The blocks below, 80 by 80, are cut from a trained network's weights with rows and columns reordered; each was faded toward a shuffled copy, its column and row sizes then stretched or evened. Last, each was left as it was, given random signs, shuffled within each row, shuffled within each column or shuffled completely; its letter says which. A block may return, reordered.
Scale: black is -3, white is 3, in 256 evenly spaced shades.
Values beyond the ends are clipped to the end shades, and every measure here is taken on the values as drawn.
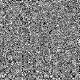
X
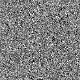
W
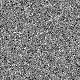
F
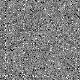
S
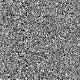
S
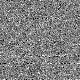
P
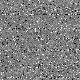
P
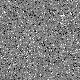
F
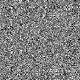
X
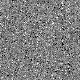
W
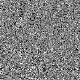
S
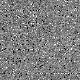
S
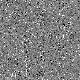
W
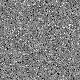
F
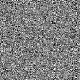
X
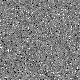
F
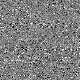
P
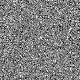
W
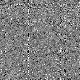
X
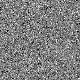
W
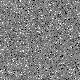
F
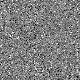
W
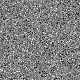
F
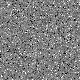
F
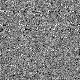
P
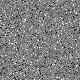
F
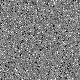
F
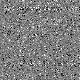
S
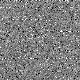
P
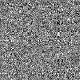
X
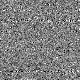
P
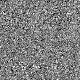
P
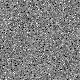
F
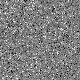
F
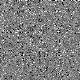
S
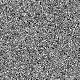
F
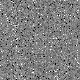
W
